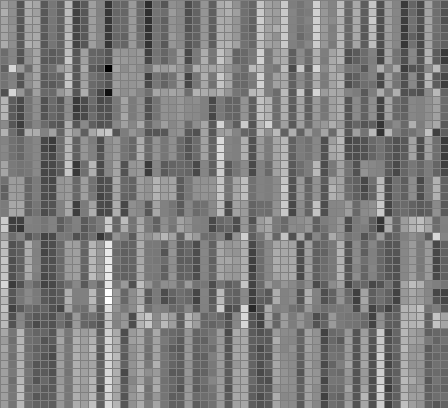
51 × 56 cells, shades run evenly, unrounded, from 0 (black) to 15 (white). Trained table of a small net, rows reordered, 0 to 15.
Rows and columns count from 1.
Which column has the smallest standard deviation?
6
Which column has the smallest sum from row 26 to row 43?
32
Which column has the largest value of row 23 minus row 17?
48
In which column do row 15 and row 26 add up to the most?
36
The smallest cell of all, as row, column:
9, 14
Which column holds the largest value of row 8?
33
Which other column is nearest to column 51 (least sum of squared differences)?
53
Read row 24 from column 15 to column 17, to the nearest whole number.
10 6 6
